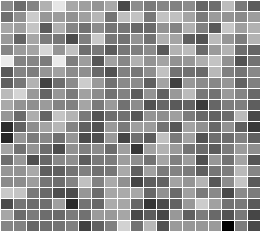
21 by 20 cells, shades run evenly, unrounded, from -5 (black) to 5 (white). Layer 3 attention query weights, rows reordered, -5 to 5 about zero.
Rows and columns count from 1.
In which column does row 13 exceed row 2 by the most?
9
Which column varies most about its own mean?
1
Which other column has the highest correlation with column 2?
15
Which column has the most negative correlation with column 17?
19
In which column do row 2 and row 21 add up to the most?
10
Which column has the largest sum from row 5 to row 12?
5
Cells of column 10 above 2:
2
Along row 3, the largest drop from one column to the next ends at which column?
4
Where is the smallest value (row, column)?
21, 18
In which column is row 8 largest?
7
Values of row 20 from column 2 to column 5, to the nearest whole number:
-1 0 -1 -1
